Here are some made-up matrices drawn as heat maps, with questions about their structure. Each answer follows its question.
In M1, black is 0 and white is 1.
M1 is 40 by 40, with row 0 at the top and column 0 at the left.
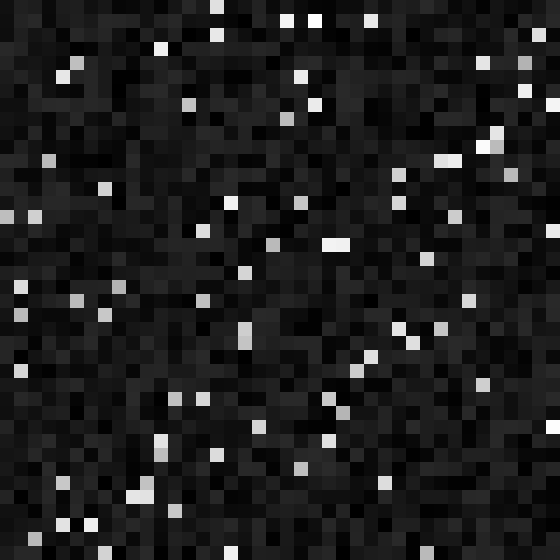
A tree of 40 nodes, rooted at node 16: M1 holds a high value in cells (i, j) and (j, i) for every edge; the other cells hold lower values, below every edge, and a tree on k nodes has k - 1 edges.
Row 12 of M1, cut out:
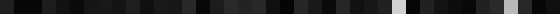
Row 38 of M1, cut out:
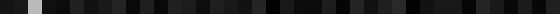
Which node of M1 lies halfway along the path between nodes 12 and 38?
11
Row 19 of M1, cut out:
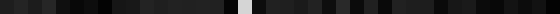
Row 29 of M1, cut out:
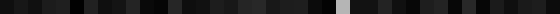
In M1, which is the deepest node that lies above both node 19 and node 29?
17
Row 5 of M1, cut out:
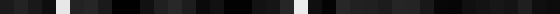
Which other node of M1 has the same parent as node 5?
33
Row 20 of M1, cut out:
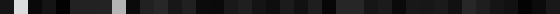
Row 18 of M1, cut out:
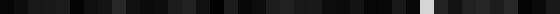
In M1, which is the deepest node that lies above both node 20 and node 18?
39
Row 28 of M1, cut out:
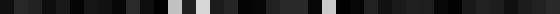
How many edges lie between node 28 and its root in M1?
2
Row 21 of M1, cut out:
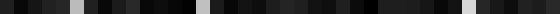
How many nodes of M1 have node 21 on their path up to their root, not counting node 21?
10
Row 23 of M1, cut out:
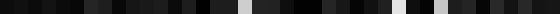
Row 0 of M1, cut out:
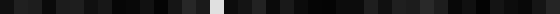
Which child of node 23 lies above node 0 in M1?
31
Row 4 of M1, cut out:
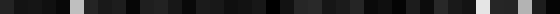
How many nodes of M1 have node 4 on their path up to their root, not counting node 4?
7
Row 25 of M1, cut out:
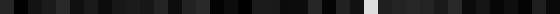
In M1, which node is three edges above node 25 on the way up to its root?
22
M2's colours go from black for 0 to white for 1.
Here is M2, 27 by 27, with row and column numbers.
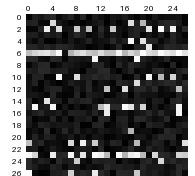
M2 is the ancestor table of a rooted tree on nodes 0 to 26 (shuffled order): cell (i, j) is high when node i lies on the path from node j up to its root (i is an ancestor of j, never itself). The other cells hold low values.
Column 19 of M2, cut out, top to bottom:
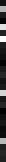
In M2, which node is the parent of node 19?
4
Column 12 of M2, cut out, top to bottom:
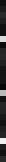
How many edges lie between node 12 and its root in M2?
3
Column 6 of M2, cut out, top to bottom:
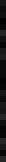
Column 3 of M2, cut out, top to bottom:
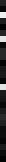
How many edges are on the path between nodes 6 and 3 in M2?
3
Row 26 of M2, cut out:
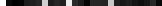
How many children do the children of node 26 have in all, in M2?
1
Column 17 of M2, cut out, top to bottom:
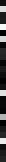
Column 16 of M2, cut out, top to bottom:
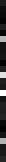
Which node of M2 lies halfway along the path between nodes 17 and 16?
1
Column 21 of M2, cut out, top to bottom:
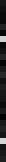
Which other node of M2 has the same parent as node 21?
15
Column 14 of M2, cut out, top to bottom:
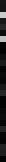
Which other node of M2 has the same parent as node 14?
10
